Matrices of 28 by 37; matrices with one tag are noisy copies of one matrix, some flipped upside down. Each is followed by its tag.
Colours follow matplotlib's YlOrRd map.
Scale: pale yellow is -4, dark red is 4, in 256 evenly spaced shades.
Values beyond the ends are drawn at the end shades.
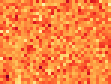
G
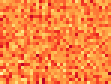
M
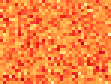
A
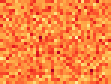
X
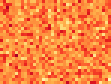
G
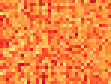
M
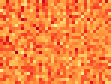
M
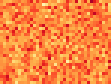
G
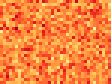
G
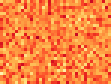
M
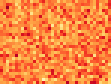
G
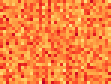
M
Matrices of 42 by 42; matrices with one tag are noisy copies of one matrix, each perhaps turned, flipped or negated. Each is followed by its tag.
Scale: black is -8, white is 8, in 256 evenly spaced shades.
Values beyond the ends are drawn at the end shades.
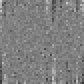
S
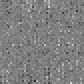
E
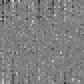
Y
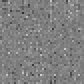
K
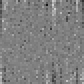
S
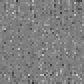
K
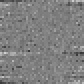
S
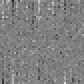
Y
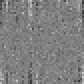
S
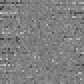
Y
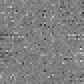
E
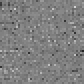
K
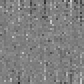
Y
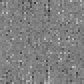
E
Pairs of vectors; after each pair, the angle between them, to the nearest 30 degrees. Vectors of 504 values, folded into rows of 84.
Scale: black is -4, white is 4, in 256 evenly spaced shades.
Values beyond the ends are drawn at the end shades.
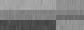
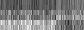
150 degrees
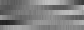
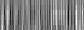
90 degrees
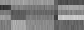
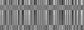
90 degrees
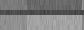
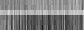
150 degrees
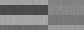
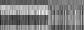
150 degrees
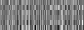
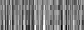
120 degrees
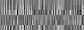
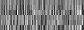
150 degrees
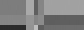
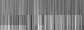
120 degrees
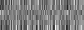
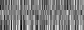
30 degrees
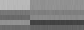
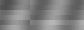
120 degrees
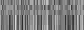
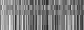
150 degrees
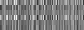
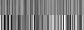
90 degrees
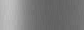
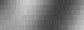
60 degrees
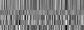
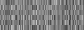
60 degrees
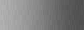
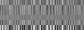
90 degrees
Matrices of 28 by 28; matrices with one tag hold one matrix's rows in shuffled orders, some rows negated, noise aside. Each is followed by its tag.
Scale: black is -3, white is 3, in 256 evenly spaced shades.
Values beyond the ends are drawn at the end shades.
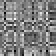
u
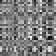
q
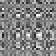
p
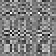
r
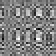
p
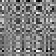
p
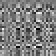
p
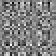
r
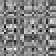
u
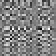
r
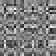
u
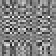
r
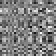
q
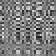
p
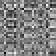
u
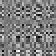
p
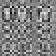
r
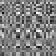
p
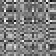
u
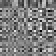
q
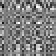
p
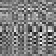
q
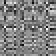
u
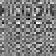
p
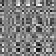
p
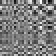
q
